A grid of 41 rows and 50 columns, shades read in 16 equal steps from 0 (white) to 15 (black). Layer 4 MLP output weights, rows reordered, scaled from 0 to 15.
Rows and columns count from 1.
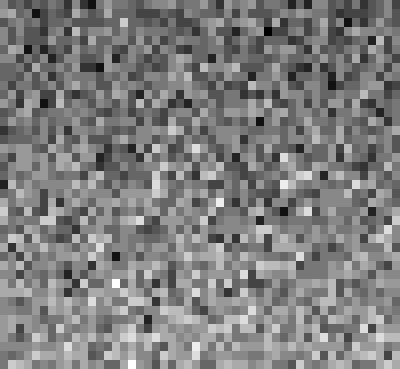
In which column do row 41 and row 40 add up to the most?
20
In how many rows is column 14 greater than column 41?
15
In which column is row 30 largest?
12
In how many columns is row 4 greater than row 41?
33
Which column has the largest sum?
6
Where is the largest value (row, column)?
4, 34
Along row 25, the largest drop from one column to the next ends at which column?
50
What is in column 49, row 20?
10
